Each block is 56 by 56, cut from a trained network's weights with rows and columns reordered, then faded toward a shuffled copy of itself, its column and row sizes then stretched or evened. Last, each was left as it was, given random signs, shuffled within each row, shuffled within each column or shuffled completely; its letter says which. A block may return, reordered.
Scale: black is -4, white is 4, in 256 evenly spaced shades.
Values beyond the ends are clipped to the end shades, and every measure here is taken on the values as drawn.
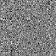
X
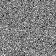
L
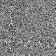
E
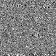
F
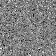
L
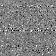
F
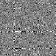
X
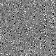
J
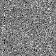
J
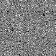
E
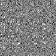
X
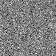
L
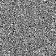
J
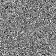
F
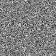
F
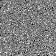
F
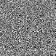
E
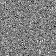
L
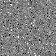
J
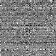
X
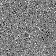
L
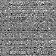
X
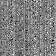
J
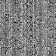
X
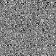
E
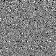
F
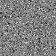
F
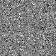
J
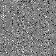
J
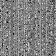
J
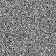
L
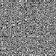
X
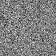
L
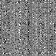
X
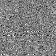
F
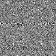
E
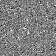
L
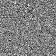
L
